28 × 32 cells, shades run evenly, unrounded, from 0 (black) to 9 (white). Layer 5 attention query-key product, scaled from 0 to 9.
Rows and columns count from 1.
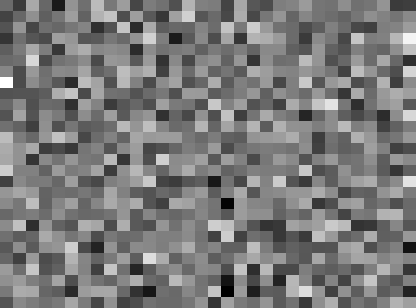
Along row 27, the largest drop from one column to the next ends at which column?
18
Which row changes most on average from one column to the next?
8
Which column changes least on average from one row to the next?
4
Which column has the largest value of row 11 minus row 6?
32
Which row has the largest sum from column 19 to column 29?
12
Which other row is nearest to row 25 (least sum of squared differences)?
6
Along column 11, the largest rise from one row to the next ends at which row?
26
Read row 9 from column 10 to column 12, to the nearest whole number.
4 3 4
